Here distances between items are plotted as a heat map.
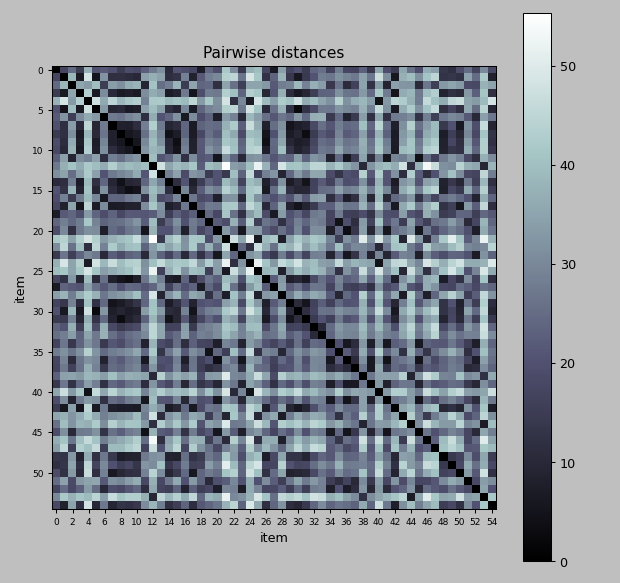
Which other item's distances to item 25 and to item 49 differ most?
21
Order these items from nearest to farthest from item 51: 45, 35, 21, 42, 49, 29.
35, 45, 21, 29, 42, 49
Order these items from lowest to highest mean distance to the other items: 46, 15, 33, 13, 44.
15, 13, 33, 46, 44
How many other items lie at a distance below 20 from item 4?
3
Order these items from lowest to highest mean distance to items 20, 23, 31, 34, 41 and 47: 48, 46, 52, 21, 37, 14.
52, 37, 14, 48, 46, 21
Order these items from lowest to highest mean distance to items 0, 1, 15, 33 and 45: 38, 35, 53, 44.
35, 38, 44, 53
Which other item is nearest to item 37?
39
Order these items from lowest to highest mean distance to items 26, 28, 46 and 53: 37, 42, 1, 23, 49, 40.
37, 23, 42, 1, 49, 40
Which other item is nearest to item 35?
19
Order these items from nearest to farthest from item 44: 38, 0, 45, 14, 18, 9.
38, 18, 0, 45, 14, 9
